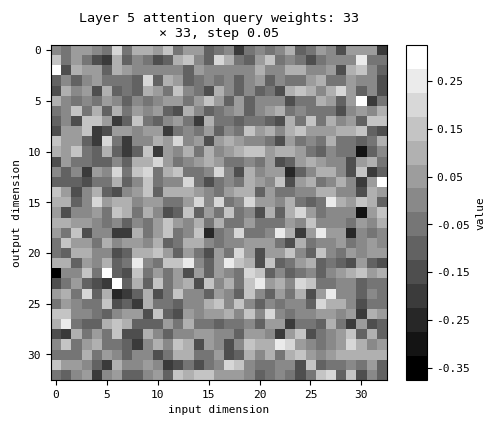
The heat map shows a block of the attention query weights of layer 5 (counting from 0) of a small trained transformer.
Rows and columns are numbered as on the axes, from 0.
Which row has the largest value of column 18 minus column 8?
25
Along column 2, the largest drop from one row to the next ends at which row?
7
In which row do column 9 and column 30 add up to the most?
12
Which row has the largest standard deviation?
18
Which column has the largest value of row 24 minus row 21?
27
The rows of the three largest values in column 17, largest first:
21, 31, 16
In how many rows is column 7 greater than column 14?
8
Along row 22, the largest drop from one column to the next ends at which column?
6
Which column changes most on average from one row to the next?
30
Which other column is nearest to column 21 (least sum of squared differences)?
13
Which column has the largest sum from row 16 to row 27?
19
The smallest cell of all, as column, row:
0, 22
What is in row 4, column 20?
-0.1
